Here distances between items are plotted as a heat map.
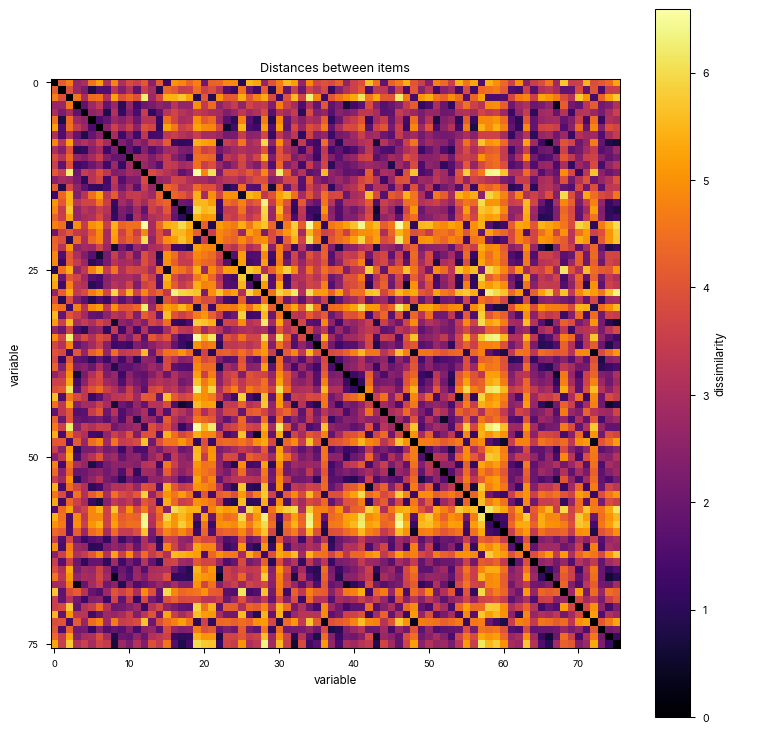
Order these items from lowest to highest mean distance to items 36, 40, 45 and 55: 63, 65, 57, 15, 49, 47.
49, 65, 47, 15, 63, 57
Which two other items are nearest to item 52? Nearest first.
45, 11
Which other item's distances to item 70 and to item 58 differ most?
12
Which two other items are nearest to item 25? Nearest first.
15, 0
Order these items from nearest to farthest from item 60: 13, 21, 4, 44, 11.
21, 13, 4, 44, 11
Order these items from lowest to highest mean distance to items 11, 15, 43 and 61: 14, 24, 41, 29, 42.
29, 14, 41, 24, 42
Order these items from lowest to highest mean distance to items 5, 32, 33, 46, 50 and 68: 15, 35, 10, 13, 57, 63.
35, 10, 13, 15, 63, 57
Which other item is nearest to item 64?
61
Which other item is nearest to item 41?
40
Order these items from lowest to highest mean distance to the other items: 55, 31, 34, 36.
31, 34, 36, 55
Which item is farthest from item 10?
28
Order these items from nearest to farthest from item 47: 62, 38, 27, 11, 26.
27, 62, 26, 11, 38
